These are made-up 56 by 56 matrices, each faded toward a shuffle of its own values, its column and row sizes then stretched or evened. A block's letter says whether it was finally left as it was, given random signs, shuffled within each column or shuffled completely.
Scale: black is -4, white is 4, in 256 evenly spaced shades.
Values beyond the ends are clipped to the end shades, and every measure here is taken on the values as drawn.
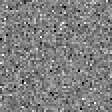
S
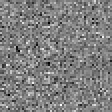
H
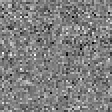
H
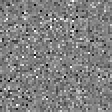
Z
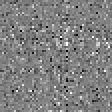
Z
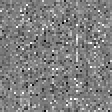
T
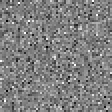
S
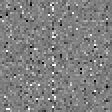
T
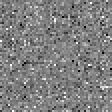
Z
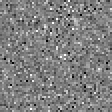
S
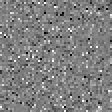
T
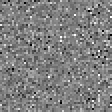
T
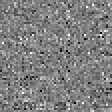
H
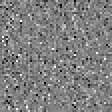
T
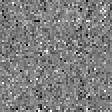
Z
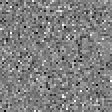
S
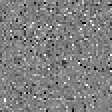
H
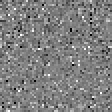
Z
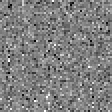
T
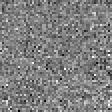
H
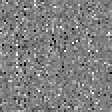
T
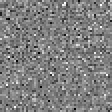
H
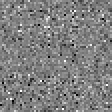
Z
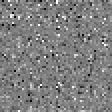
Z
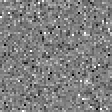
S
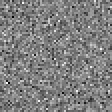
S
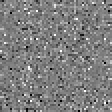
Z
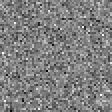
S
